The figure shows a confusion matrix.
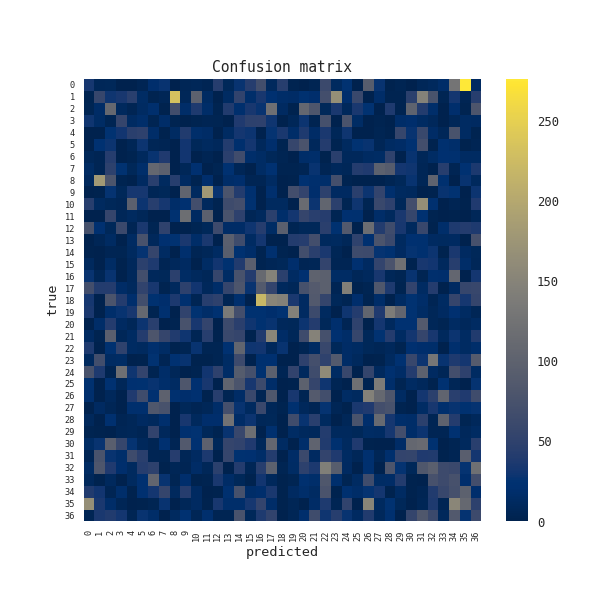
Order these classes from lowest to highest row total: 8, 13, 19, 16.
8, 13, 16, 19
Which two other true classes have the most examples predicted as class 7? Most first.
26, 27
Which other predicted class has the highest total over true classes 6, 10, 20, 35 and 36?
31
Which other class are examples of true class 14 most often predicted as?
13
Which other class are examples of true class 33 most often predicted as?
6
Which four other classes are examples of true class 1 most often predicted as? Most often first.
8, 23, 31, 10
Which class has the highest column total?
22
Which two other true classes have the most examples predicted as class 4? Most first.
10, 31
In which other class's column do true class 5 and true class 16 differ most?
17
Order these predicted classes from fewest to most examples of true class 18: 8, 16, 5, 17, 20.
20, 8, 5, 17, 16
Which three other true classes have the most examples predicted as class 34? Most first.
35, 0, 16
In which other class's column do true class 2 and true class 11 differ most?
9
